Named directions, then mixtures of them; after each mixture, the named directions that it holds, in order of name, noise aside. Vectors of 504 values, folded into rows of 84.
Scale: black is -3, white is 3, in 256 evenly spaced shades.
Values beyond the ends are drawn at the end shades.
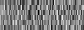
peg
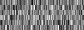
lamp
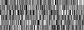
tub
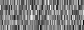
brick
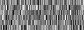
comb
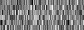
lamp.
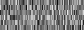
brick, lamp, tub.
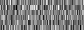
comb, lamp, peg.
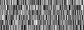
comb, lamp.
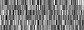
comb, peg, tub.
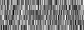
comb.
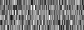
lamp.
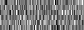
tub.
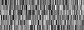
peg, tub.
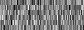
comb, lamp, peg.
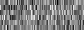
brick, lamp, tub.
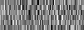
peg.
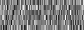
comb.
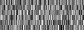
brick, lamp.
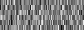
brick, lamp.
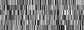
lamp, tub.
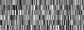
lamp.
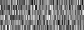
brick, lamp.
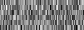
brick, comb.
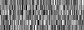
peg, tub.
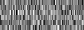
lamp, tub.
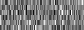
tub.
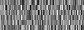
peg.
